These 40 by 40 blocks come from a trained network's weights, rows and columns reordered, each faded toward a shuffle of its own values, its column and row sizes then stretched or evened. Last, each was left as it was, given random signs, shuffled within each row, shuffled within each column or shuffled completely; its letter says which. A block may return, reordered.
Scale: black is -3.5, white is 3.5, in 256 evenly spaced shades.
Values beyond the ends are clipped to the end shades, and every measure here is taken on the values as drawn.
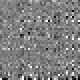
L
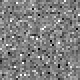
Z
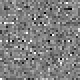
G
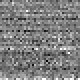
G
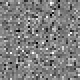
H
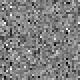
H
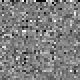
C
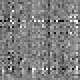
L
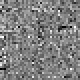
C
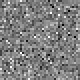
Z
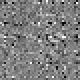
C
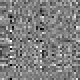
L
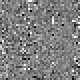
H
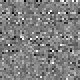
G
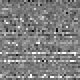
G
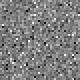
Z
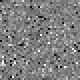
Z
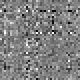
C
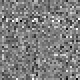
C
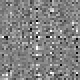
C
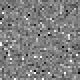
Z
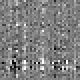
L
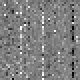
H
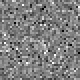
Z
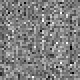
H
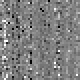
H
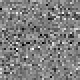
G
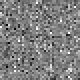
H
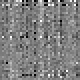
L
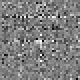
C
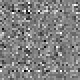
C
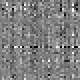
L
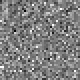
Z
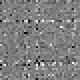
L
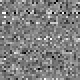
G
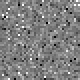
Z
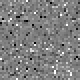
Z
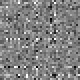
C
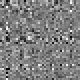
L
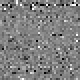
G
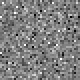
Z
